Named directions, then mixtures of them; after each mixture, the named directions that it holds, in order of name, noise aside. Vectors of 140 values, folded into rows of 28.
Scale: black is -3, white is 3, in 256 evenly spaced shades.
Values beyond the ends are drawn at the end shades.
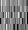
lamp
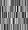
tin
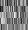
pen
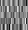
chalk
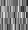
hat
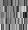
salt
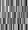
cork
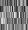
pen.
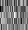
pen.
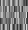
chalk, lamp.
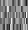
chalk, tin.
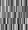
cork.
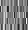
chalk, hat, lamp.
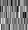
pen, salt, tin.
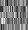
pen.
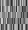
cork, pen.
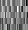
chalk, hat, lamp.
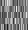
pen, salt, tin.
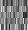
cork, salt.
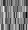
hat, salt.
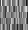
chalk, lamp.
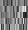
salt.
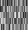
chalk, pen, salt.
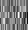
lamp, salt.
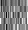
lamp.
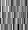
cork, lamp, tin.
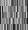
lamp, tin.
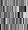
lamp, salt.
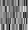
chalk, salt.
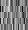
cork, pen, tin.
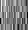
cork, lamp.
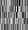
tin.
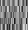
chalk.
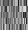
chalk, hat, salt.
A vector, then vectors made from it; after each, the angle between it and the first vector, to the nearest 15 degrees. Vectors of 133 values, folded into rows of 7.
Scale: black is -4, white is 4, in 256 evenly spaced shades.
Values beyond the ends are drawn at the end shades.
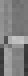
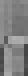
15 degrees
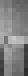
30 degrees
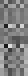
120 degrees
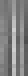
90 degrees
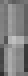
30 degrees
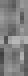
45 degrees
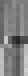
150 degrees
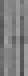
105 degrees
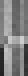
30 degrees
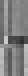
150 degrees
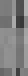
90 degrees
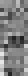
135 degrees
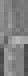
15 degrees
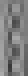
90 degrees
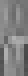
30 degrees
